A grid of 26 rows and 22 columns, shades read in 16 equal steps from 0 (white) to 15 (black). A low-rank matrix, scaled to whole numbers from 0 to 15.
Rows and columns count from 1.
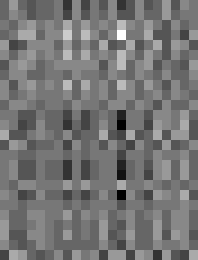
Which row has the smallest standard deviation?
21
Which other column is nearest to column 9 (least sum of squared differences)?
16
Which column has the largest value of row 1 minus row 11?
14
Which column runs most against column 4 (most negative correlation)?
19
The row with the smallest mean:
4
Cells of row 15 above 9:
7
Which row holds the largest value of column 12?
26
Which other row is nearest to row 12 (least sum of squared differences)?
17
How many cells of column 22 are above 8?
13
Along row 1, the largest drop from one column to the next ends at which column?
9
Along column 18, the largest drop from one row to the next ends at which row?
5
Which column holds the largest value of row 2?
8
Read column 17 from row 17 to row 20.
10 11 7 11
